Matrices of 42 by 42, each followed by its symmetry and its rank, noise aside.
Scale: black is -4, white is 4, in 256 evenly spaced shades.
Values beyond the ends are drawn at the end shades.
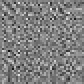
antisymmetric, rank six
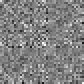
symmetric, rank six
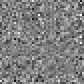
antisymmetric, rank six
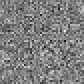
no symmetry, rank eight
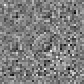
symmetric, rank eight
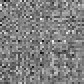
antisymmetric, rank six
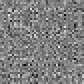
no symmetry, rank six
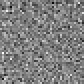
antisymmetric, rank twelve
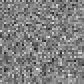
no symmetry, rank eight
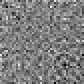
symmetric, rank six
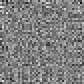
antisymmetric, rank six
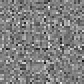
antisymmetric, rank eight
